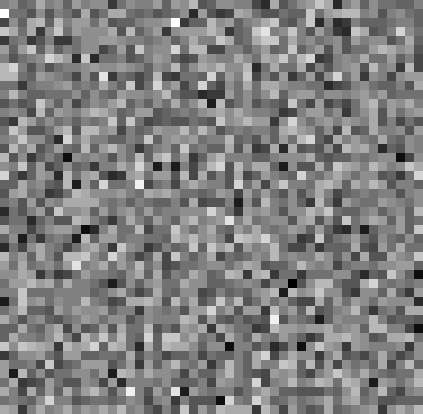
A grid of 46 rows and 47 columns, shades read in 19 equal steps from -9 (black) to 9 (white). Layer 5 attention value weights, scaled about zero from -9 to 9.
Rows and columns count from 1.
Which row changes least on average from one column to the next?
11
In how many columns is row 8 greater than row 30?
22
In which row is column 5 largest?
12
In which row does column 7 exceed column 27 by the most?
24
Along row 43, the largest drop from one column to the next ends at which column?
30
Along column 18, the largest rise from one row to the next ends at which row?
20
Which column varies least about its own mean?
44
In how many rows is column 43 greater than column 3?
19
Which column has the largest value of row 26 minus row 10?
16
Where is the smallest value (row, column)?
32, 33
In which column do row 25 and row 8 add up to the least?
4
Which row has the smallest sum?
40
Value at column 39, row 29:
1
